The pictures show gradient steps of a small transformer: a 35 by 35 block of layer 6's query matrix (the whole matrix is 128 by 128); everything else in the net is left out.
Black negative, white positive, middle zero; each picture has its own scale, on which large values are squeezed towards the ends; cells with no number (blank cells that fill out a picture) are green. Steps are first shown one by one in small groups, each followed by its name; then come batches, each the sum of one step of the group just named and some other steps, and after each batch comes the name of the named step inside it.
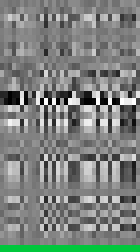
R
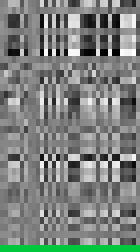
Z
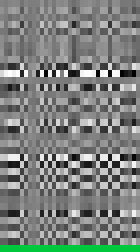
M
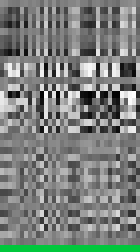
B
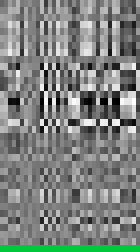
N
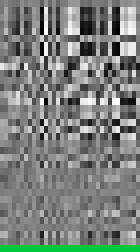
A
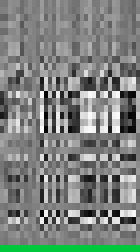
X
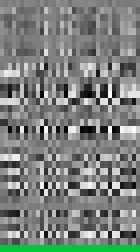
M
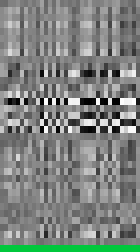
N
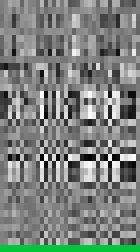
Z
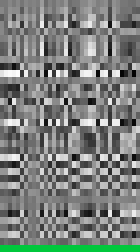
M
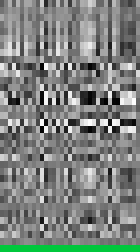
N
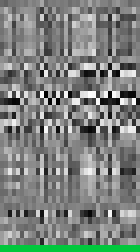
R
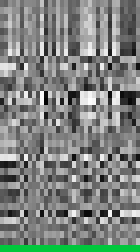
X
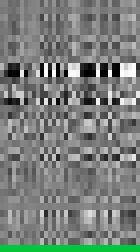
R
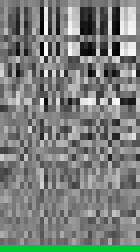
A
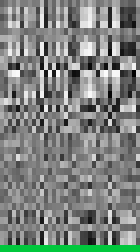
N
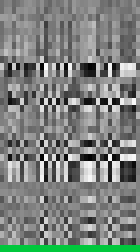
R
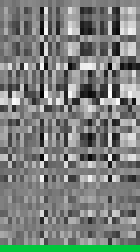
A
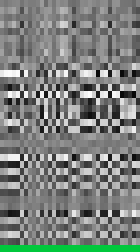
M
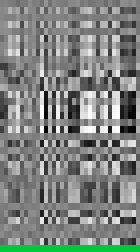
X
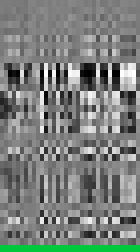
X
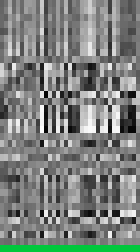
X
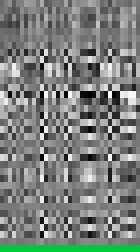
B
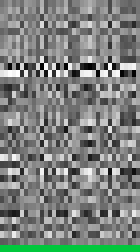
M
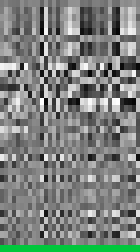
A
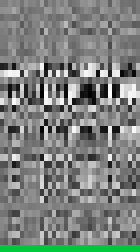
M
